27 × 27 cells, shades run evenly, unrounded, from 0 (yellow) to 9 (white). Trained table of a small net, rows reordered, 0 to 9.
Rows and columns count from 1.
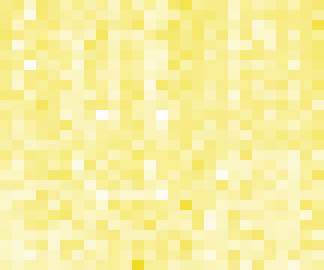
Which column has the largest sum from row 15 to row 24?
25
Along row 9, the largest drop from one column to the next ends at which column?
14
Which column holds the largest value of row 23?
18
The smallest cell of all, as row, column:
27, 12
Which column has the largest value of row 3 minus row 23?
13
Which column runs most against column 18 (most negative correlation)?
20
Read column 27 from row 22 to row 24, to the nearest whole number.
4 4 7
